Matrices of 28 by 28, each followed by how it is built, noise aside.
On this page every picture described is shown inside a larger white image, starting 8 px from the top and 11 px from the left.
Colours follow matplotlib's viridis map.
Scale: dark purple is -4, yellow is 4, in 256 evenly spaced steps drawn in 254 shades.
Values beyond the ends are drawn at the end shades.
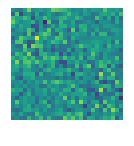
block diagonal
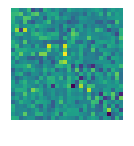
block diagonal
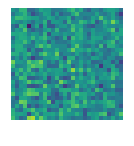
blocks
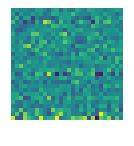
uneven rows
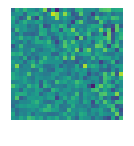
upper triangular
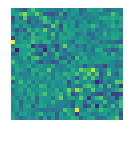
block diagonal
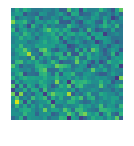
Toeplitz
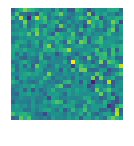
upper triangular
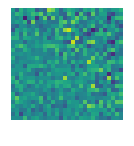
upper triangular
